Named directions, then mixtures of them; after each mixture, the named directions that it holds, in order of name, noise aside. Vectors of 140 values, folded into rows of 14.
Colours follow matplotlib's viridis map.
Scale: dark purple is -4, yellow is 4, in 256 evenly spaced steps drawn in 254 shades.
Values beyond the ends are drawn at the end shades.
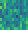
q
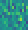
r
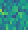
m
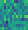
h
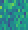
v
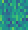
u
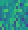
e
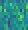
m, r, v.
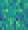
e, u.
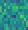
m, v.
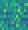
e, u, v.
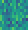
u.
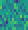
h, m.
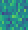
m, u.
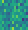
e, u.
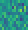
e, r.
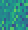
e, u.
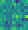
h, u.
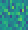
r.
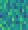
q, r.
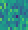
q.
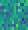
e, u.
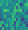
e.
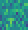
e, m, u.
